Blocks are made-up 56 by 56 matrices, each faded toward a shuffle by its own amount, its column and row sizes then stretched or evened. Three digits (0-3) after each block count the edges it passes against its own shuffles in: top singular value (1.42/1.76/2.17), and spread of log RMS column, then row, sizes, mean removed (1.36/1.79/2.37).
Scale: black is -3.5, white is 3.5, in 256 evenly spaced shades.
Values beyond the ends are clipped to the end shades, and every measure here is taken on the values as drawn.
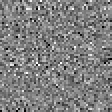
2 0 2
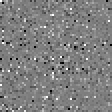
0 1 1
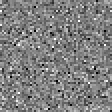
0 0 1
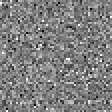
2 0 0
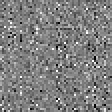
1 3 1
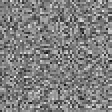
3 0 1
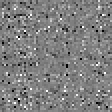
0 2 2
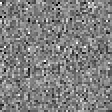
1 2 1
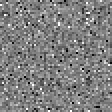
1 0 0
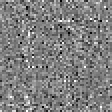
1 2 2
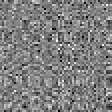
3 1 0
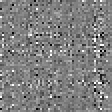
0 3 3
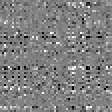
3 2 3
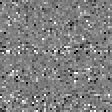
1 1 2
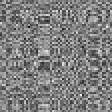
3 0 2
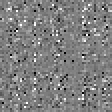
0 3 2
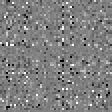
2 2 2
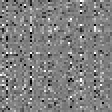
3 3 1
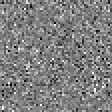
1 1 1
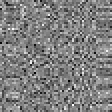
3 1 0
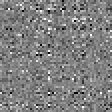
2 2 2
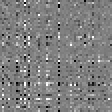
3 3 3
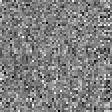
2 1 0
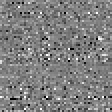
0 1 3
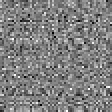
3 0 2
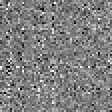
0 2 2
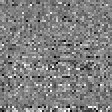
2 0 3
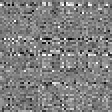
3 0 3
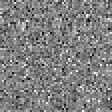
2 0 0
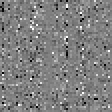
0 3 0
